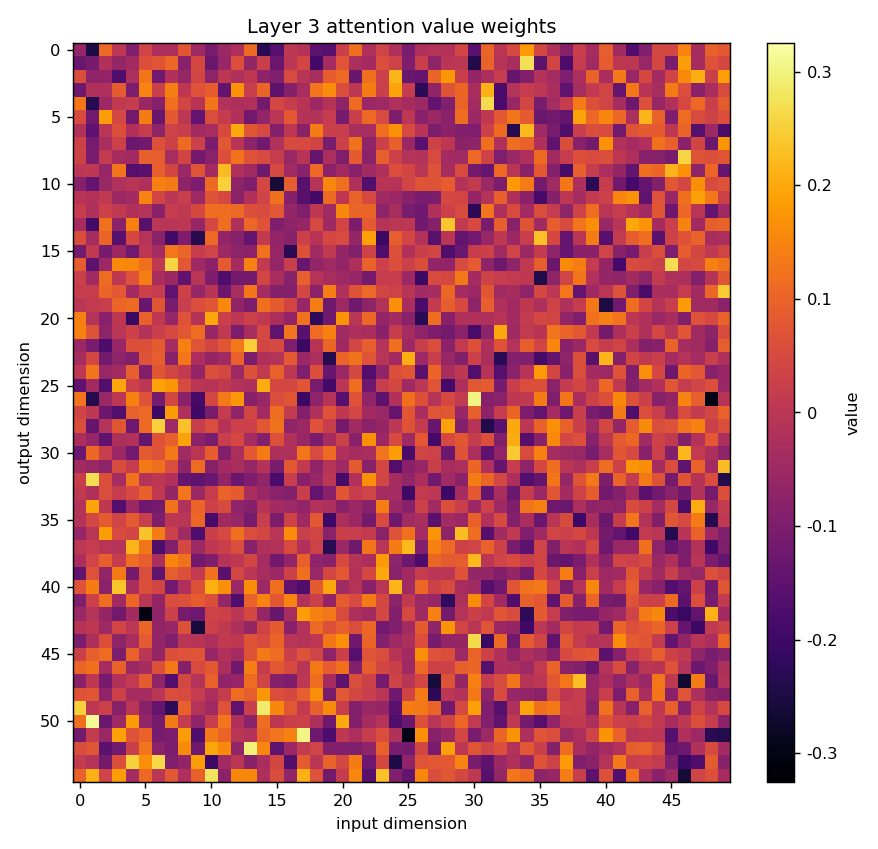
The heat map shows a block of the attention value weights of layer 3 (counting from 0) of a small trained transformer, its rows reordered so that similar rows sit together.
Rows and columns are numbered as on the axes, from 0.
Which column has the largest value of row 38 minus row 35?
27
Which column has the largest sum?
5
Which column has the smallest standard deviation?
44
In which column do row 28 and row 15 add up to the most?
8
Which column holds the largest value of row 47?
38
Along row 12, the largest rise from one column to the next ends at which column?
31
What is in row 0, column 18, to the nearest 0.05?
-0.15
